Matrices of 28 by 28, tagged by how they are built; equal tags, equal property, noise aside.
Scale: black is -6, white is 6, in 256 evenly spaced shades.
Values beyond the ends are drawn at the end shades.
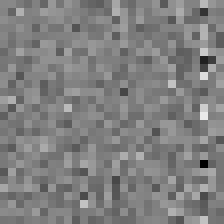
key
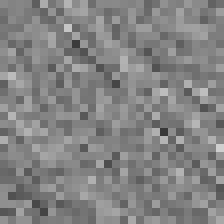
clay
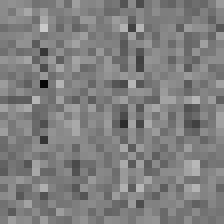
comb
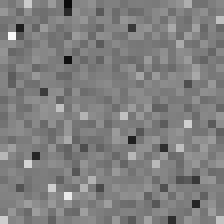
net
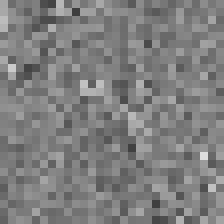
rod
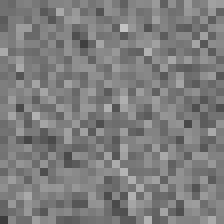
clay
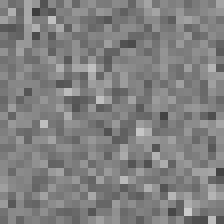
rod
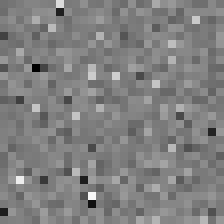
net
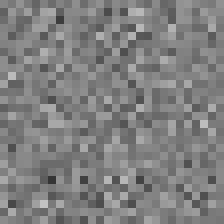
comb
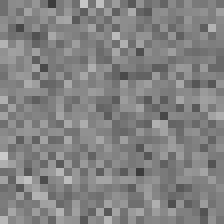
clay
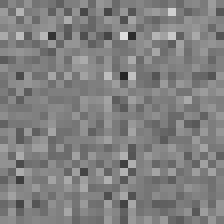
comb
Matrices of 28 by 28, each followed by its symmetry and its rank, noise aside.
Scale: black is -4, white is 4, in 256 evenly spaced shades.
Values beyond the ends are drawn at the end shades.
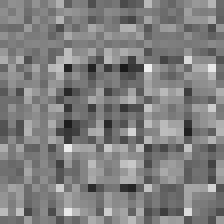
symmetric, rank two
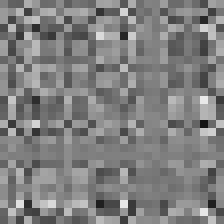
antisymmetric, rank two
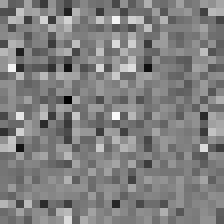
no symmetry, rank three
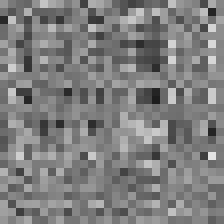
no symmetry, rank three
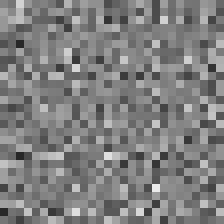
no symmetry, rank three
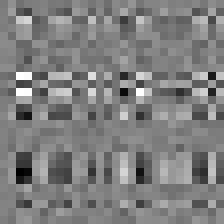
no symmetry, rank one
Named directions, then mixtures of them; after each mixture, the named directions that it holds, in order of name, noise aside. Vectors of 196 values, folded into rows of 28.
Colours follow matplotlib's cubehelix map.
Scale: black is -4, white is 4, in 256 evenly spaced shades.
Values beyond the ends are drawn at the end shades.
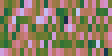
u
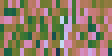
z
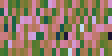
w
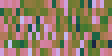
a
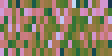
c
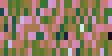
w.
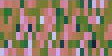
a, u.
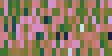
w.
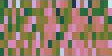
c.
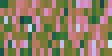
a, c.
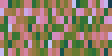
c, u.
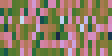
w, z.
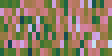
a.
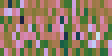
a, z.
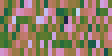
u.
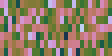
c, w.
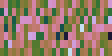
w.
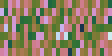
w.
